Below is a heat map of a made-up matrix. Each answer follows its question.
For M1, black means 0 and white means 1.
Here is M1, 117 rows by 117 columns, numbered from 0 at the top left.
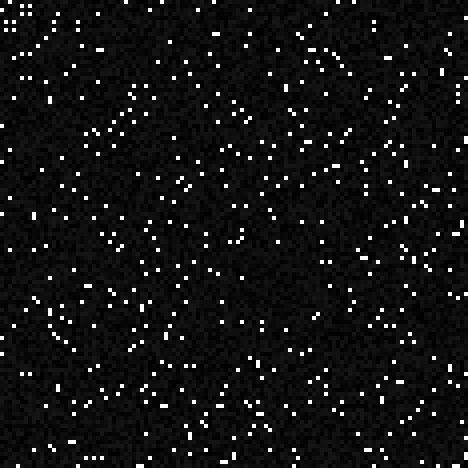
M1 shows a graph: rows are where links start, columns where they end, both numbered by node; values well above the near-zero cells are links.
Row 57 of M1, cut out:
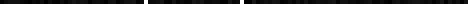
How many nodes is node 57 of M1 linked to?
2
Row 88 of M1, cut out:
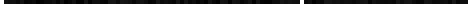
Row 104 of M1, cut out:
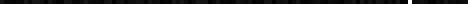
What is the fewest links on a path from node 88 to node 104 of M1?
6
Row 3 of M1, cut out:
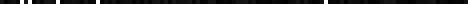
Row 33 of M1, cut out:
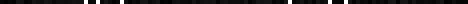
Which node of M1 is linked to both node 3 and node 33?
node 24
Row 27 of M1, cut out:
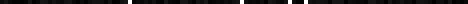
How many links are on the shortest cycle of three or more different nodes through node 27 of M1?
4
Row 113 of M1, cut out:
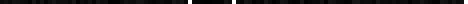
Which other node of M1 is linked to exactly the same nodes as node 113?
node 109
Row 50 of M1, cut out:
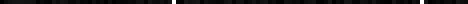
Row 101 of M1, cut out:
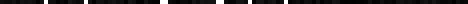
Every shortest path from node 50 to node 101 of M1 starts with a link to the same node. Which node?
node 105
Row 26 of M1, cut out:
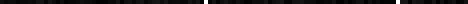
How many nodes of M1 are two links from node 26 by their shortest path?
6
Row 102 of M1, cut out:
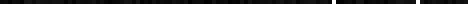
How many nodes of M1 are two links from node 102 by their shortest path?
2
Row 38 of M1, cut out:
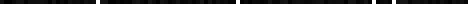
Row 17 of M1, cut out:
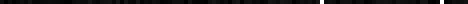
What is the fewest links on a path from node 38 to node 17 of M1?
4
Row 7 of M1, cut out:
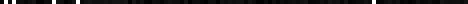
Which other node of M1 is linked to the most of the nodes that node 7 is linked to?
node 5
